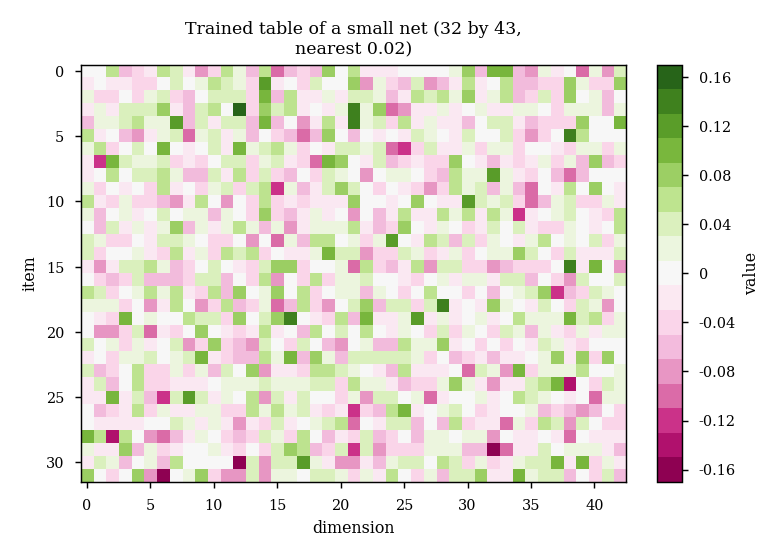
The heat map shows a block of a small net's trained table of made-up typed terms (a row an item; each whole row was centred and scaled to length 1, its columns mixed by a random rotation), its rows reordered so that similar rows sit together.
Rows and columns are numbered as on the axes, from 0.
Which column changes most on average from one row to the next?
38
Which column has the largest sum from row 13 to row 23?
28
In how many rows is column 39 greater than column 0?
13
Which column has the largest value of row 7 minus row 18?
19
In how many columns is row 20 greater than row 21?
21
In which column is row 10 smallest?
35
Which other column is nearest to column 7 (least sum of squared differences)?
42
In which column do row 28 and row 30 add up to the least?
12
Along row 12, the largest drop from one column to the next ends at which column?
8
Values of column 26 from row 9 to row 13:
-0.04 0.08 -0.02 0 -0.02
